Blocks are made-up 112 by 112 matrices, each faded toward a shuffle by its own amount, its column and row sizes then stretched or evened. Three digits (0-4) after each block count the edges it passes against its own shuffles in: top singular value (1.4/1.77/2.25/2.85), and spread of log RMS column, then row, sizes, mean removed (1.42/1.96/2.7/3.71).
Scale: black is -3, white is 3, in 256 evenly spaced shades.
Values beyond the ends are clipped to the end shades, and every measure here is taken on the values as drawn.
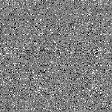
2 1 3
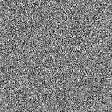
2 0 1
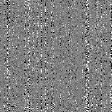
2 4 1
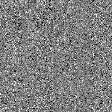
1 2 0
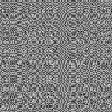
4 0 0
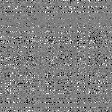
0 3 4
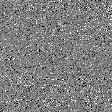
1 0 2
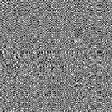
4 1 2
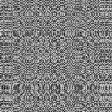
4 3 1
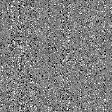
1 3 0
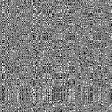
4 3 1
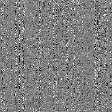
1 4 1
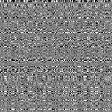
4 1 4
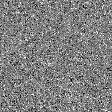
0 0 1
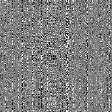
3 4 1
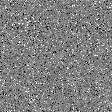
0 0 1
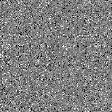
2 2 1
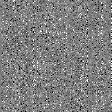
2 3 0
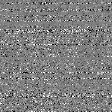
0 1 4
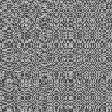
4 0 0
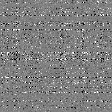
2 2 4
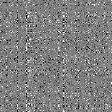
3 3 3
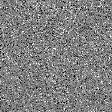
1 1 1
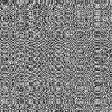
4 2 0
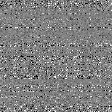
0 1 4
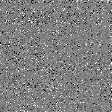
1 2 2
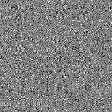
3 1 1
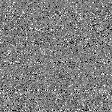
0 0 3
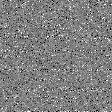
0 0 2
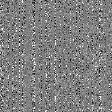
1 4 0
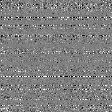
3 1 4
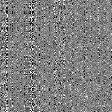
3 4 0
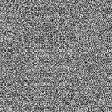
3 1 0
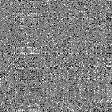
3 0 2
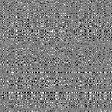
4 2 4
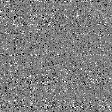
0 2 3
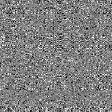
3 1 3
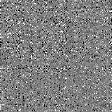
2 2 2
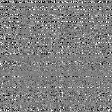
1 2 4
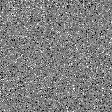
1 0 0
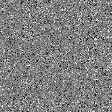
1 1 1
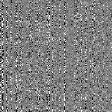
3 4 1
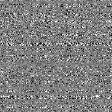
1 2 4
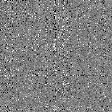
1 3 2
